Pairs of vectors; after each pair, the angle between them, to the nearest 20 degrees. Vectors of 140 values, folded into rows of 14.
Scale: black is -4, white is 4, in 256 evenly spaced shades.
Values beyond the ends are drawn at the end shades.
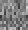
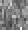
60 degrees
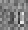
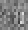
20 degrees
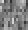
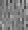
100 degrees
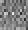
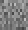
140 degrees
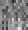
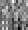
160 degrees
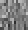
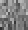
20 degrees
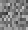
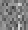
100 degrees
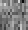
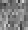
140 degrees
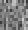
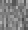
160 degrees
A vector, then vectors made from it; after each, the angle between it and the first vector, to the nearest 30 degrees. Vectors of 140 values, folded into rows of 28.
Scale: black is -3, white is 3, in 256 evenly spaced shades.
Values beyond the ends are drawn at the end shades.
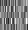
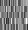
30 degrees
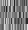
150 degrees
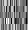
150 degrees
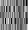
150 degrees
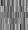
90 degrees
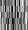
60 degrees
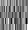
150 degrees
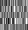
30 degrees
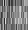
60 degrees
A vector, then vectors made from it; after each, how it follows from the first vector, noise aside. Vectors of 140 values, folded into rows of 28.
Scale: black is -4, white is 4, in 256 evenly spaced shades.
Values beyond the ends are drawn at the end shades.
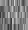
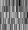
reversed.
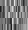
copied.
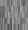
shrunk.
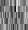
reversed, negated.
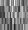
copied.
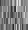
reversed, negated.
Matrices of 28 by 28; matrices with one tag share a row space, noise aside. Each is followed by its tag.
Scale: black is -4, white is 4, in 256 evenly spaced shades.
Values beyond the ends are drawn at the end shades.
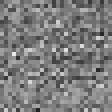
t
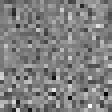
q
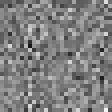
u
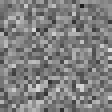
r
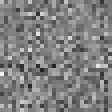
u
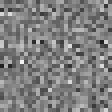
u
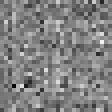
t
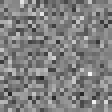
r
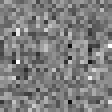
q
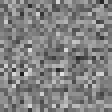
t
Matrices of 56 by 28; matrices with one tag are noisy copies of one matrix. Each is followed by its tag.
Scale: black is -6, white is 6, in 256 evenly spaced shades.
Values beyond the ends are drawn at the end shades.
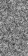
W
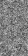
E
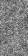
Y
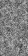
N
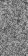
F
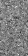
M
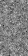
E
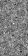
N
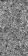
F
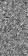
F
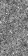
Y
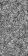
N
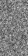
W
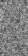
F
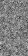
E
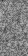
F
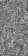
N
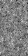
N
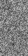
W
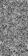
E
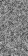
E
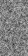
W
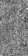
Y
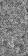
N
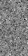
W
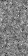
F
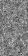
N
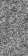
Y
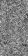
Y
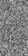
W
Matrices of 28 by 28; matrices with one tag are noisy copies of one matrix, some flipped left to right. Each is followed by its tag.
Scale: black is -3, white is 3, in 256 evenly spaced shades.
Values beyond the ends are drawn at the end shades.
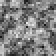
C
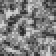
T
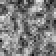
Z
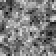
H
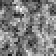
Z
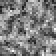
T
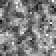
Z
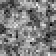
H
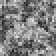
C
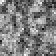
Z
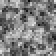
C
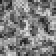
T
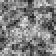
C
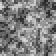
H
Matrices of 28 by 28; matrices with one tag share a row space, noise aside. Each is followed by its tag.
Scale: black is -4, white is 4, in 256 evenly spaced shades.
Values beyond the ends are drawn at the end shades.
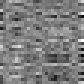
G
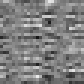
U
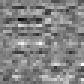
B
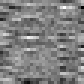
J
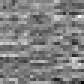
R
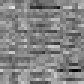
R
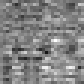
B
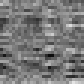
U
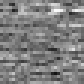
R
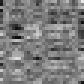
G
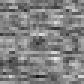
R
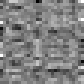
G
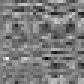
B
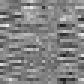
J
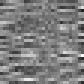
J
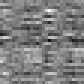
U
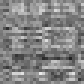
B
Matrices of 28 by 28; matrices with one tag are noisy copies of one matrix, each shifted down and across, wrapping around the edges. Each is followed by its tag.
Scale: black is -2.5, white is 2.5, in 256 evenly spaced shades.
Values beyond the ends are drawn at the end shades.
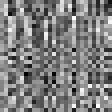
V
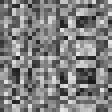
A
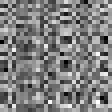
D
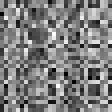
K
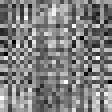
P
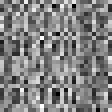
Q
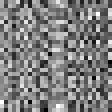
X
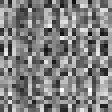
Q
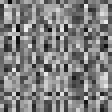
Q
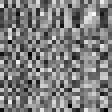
X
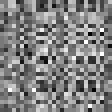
D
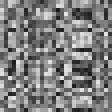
A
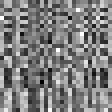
V
